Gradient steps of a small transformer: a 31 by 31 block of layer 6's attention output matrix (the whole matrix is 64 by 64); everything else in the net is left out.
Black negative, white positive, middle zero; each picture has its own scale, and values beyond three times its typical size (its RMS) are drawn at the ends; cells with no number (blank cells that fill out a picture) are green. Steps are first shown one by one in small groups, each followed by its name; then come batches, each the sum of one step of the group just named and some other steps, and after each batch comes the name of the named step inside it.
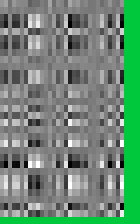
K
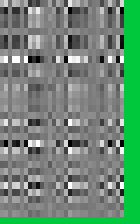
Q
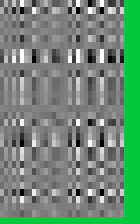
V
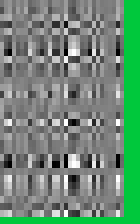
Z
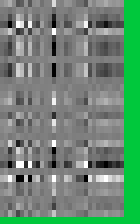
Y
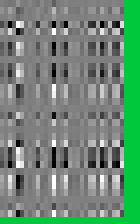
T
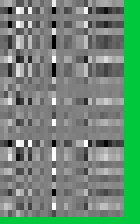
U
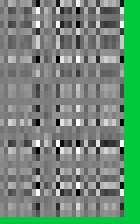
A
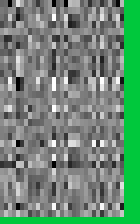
K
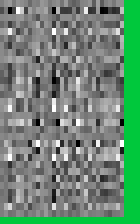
A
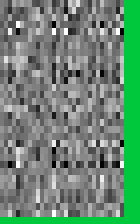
T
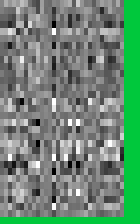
K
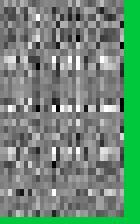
V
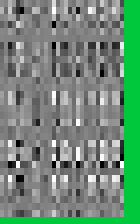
T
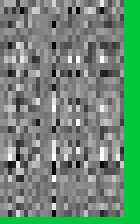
V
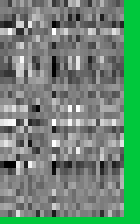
K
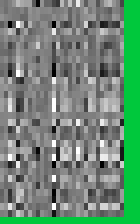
A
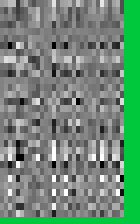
Q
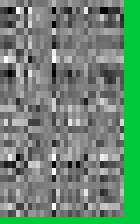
U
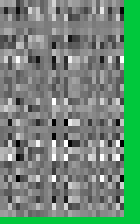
Q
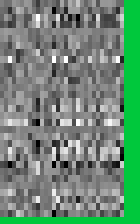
A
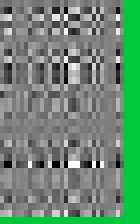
Z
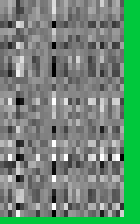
K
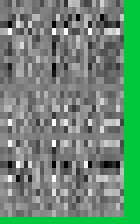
Y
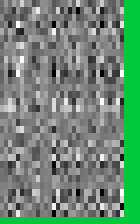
V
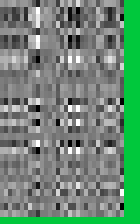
A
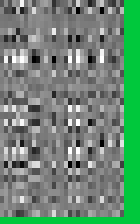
V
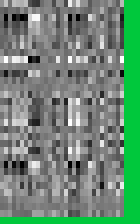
Q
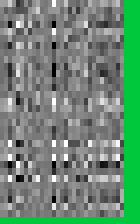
Y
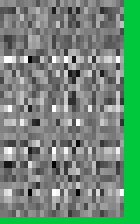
A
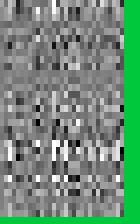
A
